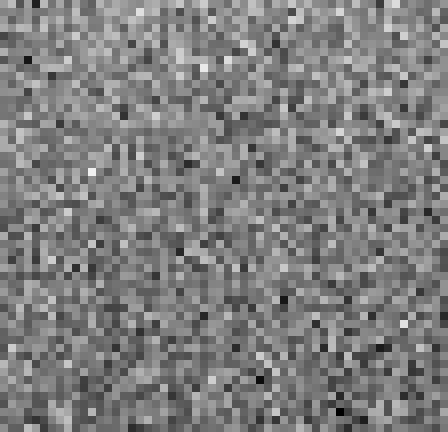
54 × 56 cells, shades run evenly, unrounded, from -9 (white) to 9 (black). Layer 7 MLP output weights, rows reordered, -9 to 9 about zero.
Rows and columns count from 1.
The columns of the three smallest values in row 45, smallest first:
33, 44, 36
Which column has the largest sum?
5
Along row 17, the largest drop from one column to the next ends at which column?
53
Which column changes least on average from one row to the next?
21
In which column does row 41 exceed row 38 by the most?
25
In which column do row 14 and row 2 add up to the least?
18
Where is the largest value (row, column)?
52, 43
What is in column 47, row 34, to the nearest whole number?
-4
